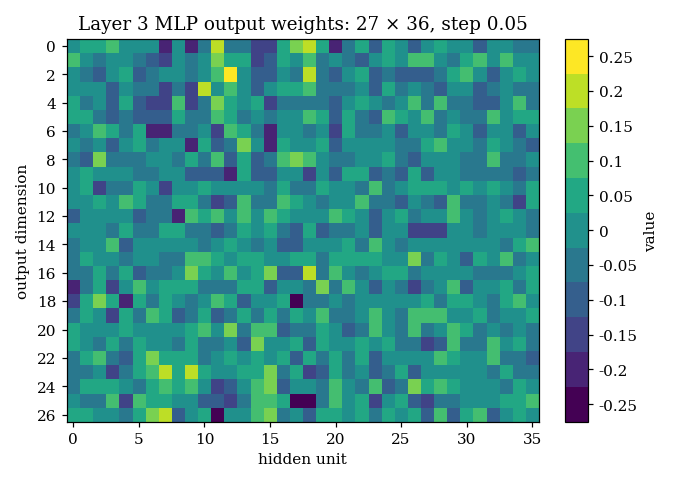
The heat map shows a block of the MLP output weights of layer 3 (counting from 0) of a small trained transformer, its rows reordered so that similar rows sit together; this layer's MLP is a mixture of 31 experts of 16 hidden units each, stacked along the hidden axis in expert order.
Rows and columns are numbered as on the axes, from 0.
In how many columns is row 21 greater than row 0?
15
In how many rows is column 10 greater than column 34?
11
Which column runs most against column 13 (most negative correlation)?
34
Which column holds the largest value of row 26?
7
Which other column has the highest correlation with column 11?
18
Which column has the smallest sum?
23
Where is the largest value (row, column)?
2, 12
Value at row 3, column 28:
-0.1
